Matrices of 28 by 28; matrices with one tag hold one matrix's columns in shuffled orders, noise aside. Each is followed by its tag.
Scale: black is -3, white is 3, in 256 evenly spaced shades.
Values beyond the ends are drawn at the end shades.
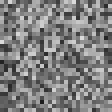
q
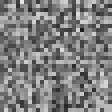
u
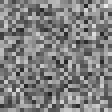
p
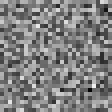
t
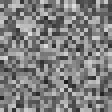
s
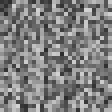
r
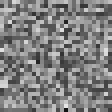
t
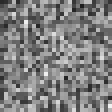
r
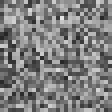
q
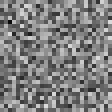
p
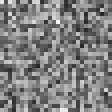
u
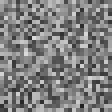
p
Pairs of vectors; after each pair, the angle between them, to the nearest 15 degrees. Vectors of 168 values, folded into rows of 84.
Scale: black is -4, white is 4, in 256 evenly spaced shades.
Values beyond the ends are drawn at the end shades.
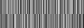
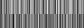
45 degrees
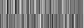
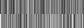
135 degrees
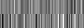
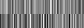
75 degrees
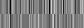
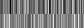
60 degrees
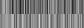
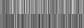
165 degrees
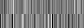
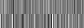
165 degrees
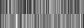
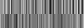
120 degrees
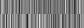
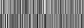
120 degrees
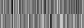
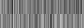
30 degrees
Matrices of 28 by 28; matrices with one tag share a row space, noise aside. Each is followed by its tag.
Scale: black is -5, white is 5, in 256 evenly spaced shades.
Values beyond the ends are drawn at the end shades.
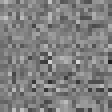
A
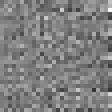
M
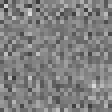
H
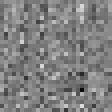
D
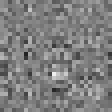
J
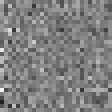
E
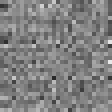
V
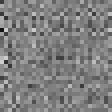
E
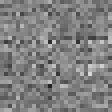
A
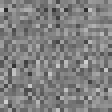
H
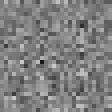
D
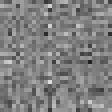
A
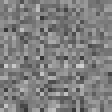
D
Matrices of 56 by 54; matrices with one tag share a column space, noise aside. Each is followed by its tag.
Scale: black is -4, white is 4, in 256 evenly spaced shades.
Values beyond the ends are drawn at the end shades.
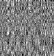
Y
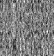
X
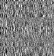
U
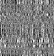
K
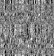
K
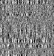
K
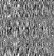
U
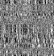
K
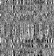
K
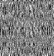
U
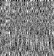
Y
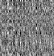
Y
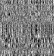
K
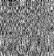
Y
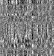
K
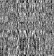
X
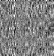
U
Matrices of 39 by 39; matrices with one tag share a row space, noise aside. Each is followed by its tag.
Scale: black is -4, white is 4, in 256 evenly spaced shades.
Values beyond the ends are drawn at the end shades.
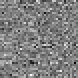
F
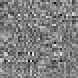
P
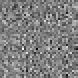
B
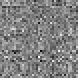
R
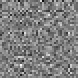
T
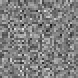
T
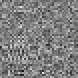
T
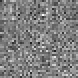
P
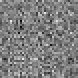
T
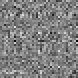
R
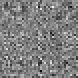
R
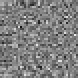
F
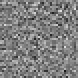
F
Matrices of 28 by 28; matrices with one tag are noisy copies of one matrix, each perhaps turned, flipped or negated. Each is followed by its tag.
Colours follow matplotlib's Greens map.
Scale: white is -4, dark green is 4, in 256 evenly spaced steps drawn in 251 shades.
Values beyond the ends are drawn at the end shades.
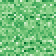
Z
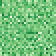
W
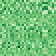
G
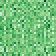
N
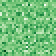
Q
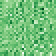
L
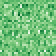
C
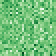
L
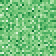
W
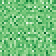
W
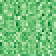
Z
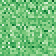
G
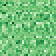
Q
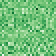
G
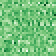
C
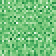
W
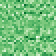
Z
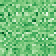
L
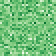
N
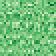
Q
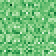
Q
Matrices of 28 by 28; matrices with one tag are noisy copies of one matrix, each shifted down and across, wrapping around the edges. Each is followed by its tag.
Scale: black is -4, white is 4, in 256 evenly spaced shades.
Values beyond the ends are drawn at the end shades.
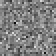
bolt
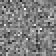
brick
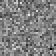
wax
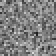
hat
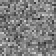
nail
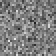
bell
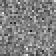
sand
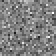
wax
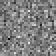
bell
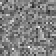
bolt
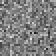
hat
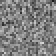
wax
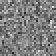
bolt
